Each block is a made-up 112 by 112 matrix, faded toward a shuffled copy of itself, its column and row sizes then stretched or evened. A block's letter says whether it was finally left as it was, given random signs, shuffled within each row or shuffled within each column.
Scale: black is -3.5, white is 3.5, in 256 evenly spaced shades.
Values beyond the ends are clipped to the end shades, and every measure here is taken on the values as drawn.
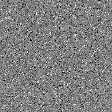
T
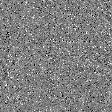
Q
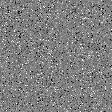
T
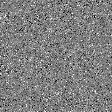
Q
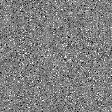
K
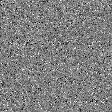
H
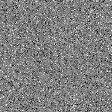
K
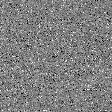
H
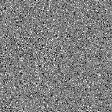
K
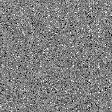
K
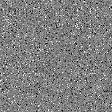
K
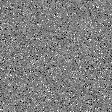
H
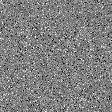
H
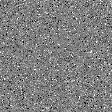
Q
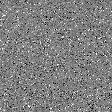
H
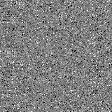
K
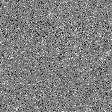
H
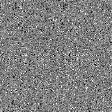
K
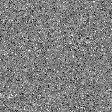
K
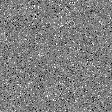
T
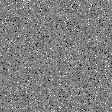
T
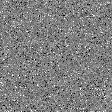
H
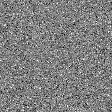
H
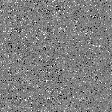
K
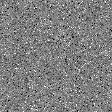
T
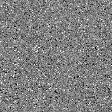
K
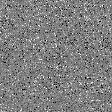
Q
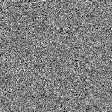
K
